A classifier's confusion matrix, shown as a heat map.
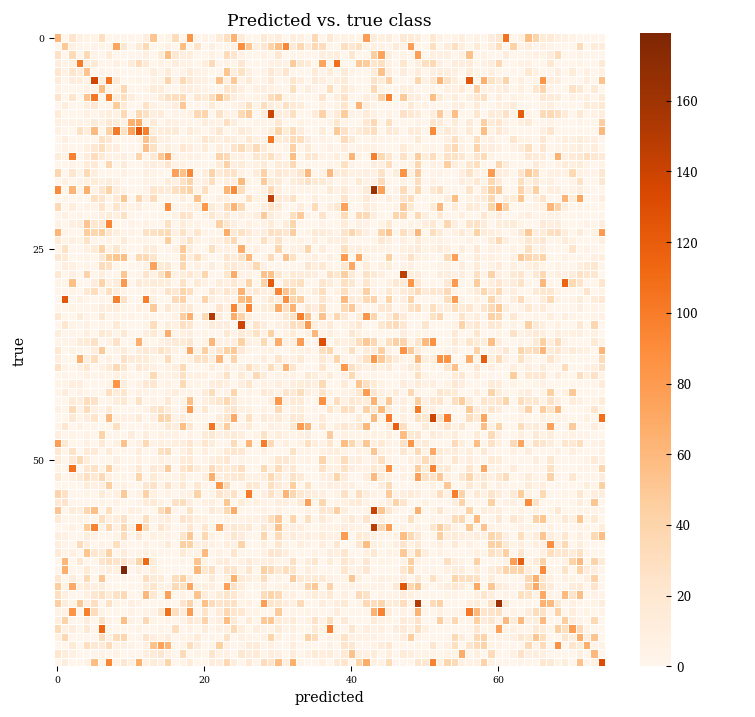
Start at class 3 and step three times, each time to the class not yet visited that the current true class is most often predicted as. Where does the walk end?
43
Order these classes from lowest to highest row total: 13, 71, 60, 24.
24, 13, 60, 71
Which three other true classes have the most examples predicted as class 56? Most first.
5, 68, 38
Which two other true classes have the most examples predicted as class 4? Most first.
68, 18
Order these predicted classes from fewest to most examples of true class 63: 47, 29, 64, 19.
64, 47, 29, 19
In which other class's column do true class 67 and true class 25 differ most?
60
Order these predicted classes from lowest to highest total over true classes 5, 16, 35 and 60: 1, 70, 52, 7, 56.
1, 70, 52, 7, 56
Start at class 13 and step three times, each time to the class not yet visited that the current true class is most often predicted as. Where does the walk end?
69
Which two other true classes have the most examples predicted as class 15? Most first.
68, 20
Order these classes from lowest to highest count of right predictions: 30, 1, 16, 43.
1, 43, 16, 30
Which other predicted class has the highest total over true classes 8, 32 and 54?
26
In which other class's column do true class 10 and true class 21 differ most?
11
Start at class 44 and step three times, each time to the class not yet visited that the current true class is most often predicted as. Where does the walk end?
2
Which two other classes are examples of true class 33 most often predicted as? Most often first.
21, 42
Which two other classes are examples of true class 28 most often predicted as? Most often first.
47, 24
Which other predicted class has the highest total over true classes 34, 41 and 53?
25
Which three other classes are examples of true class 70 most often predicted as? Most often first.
6, 37, 60
